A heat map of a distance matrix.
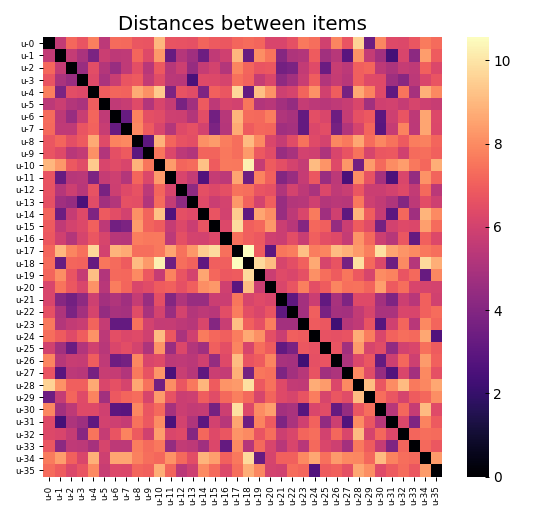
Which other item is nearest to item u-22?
u-21
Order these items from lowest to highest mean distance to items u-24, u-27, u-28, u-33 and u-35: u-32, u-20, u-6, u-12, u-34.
u-12, u-6, u-20, u-32, u-34
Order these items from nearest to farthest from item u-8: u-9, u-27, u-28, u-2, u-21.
u-9, u-21, u-2, u-27, u-28
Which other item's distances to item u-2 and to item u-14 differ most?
u-18
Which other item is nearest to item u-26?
u-23
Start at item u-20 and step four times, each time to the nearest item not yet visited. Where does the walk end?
u-13
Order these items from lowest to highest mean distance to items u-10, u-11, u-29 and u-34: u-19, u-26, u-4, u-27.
u-19, u-27, u-26, u-4
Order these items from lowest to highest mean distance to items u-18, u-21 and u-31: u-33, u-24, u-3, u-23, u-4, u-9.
u-4, u-33, u-3, u-23, u-9, u-24
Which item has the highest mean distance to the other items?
u-17
